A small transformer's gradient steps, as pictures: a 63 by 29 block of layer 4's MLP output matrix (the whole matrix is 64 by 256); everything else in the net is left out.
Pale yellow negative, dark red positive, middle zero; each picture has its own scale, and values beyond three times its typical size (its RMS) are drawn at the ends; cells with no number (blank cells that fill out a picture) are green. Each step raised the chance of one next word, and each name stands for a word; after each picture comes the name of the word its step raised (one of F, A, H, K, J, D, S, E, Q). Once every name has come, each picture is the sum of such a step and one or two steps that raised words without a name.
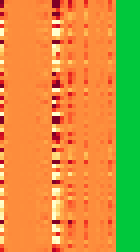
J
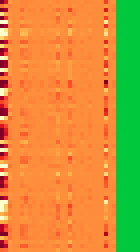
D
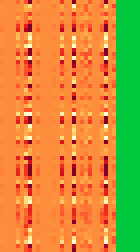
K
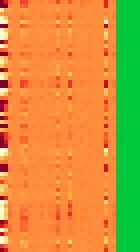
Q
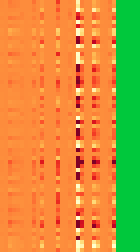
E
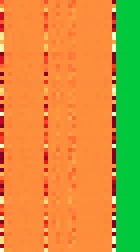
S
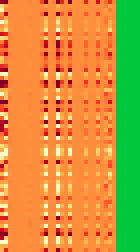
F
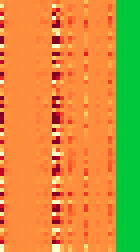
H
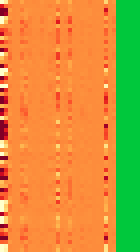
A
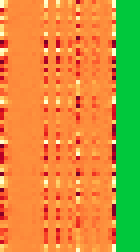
H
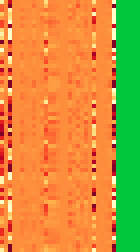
Q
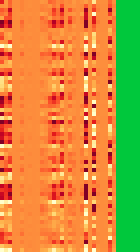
H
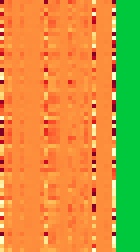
F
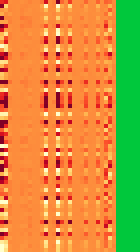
E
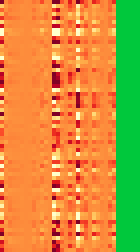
D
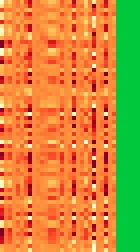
S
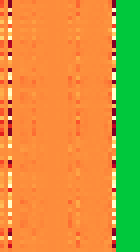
F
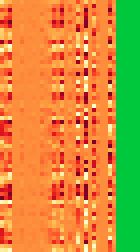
K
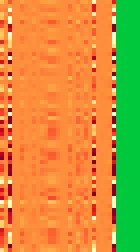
K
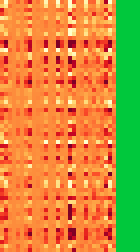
D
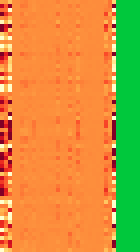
S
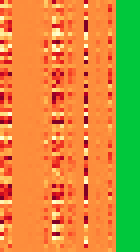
K
